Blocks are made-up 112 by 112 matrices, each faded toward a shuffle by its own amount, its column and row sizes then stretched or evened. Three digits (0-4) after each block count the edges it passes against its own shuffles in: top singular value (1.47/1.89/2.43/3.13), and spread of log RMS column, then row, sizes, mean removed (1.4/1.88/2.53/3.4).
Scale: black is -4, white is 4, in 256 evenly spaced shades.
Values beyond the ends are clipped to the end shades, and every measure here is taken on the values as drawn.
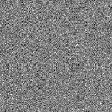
3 2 0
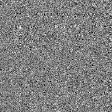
1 2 2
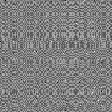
4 0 1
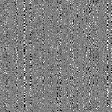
3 4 0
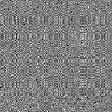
4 3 0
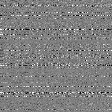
3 0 4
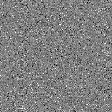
2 1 0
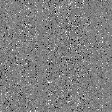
0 3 0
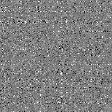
1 2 3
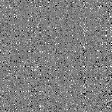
2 3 2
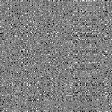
3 1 3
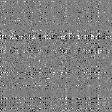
3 2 4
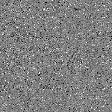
2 0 1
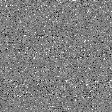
0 0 3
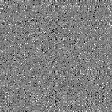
3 0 1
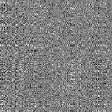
3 3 2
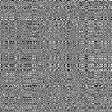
4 2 4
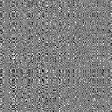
4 4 2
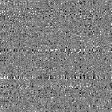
3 2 3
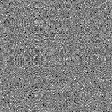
3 0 0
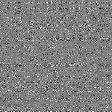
2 0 3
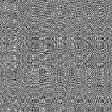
4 2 2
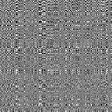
4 4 4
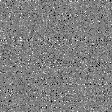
1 1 2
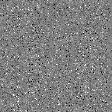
0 2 1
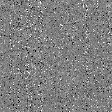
0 3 0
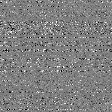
0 0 4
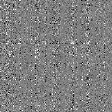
2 4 2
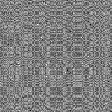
4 1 0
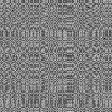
4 2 3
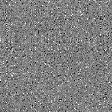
2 2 0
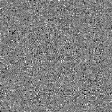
2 2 1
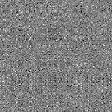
3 1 1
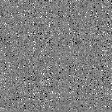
0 3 2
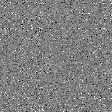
2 1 1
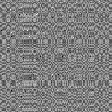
4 2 1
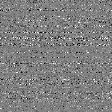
1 0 4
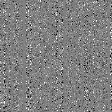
1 4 0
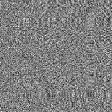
3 1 0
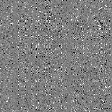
3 3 2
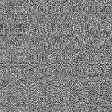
3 1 2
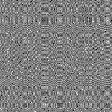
4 1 1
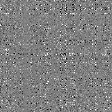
2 3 3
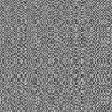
4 4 1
